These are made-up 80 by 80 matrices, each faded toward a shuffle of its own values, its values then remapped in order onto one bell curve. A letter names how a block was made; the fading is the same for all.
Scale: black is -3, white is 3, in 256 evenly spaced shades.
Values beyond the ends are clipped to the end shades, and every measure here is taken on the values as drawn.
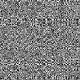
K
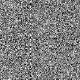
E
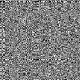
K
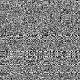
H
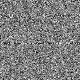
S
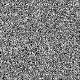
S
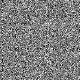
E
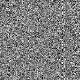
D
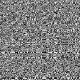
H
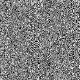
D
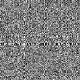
K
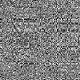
K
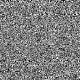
S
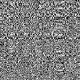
H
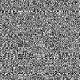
H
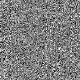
D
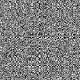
K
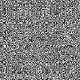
K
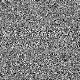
S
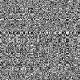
H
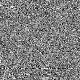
S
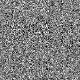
E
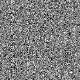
D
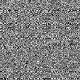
H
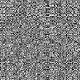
K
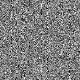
D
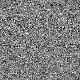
S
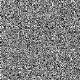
E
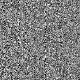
D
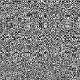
K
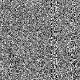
D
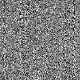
D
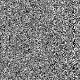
D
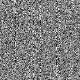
D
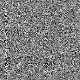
E
